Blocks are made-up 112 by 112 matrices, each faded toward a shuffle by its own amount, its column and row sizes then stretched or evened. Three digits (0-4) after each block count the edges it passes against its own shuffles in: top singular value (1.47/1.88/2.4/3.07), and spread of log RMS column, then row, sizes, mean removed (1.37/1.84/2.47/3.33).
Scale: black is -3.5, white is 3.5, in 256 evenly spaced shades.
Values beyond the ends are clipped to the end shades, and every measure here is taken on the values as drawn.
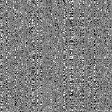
3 4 0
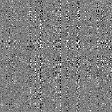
3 4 3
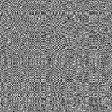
4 2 3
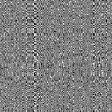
4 4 1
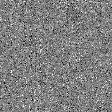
0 2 0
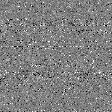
1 0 3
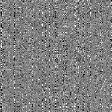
3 4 1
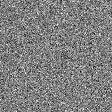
0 0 0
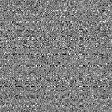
3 0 3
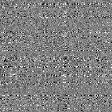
3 2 4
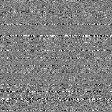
2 1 4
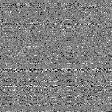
3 0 4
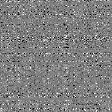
2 2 4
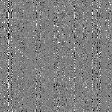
3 4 1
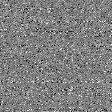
0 0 3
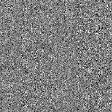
1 3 0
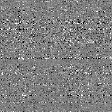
1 2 4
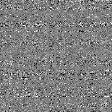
0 2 4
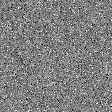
0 0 0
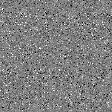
0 1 2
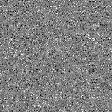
2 0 2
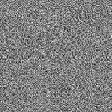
3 0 1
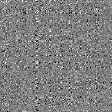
2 3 3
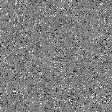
1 2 1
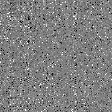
2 2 1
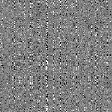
3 4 1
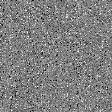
0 2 1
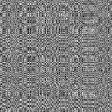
4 4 2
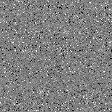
0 0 2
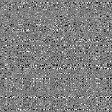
3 2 4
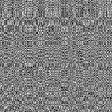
4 2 0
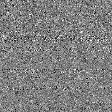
0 0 3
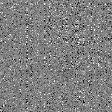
2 3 1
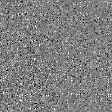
1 3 2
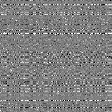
4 0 4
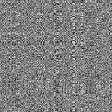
3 3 0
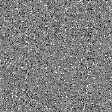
1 2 1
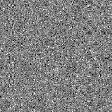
2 1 1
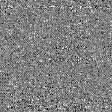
0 1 3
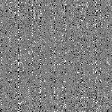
2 4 2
